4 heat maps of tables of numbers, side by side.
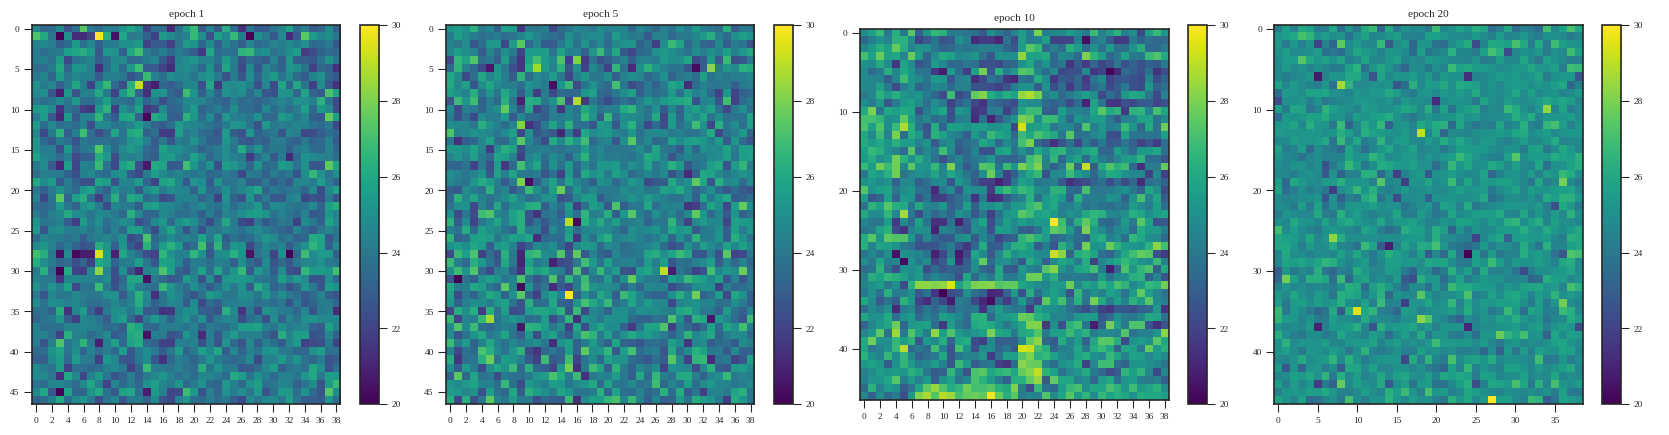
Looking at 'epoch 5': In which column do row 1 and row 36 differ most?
33
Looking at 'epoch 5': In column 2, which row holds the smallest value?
6
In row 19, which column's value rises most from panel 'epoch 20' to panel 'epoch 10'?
1
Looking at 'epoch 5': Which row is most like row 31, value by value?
14
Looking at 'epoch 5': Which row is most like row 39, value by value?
7
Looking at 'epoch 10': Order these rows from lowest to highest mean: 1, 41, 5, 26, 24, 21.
1, 5, 21, 24, 26, 41
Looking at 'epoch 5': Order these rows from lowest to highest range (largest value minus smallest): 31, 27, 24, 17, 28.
27, 17, 28, 31, 24
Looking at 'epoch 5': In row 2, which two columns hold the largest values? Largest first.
9, 28
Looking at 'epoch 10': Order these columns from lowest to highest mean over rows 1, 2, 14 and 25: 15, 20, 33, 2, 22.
33, 15, 22, 20, 2
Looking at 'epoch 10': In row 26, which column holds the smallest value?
17
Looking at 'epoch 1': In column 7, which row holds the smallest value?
28
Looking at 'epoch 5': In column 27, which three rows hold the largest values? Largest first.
30, 37, 45
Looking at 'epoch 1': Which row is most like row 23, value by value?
37
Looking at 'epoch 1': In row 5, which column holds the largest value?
13
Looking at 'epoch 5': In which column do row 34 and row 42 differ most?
15
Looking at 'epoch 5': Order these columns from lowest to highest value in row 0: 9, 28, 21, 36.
9, 36, 28, 21
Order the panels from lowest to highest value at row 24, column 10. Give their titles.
epoch 10, epoch 5, epoch 1, epoch 20
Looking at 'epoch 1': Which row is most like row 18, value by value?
36
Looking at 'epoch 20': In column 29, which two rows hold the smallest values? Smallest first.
3, 26
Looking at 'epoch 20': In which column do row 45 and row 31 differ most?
16
